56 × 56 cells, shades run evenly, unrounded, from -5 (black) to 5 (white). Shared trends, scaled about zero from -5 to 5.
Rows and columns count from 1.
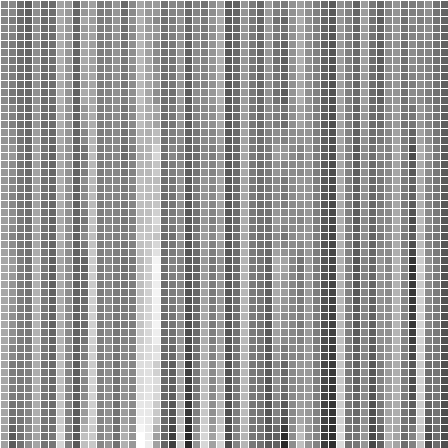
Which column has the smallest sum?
42
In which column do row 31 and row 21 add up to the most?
20
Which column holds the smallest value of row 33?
52
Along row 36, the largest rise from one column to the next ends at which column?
53
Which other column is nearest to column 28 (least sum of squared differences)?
8
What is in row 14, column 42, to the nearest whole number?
-2
